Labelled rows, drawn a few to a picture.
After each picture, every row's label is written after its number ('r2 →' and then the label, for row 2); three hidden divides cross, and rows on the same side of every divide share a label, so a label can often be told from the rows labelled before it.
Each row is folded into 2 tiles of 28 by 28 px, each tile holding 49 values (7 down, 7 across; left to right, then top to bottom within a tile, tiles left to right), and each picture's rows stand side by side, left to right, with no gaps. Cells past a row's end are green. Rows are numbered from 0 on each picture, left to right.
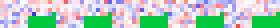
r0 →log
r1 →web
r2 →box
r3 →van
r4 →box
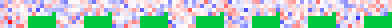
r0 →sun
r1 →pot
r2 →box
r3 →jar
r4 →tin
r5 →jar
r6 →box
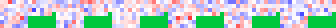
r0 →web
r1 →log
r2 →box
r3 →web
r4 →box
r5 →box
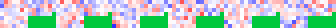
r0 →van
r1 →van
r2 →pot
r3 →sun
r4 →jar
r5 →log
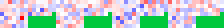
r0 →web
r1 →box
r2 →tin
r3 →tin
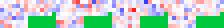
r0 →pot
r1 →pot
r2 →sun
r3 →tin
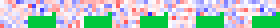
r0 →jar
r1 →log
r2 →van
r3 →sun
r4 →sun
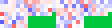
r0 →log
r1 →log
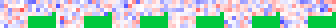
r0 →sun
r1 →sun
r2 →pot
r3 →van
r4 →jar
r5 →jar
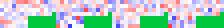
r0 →pot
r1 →web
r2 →sun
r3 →web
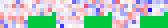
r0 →jar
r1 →jar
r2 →van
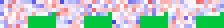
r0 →sun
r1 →log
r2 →jar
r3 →tin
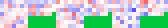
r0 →van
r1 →tin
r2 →tin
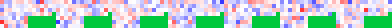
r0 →pot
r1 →jar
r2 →web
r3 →tin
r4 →log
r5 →sun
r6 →web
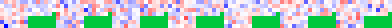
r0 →jar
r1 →log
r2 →log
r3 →sun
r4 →sun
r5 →web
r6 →web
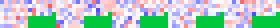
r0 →sun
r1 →jar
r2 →log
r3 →sun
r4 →pot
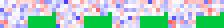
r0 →pot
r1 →box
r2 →tin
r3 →pot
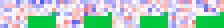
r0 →sun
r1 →van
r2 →sun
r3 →sun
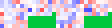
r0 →box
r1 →log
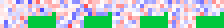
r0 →jar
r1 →log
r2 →van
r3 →sun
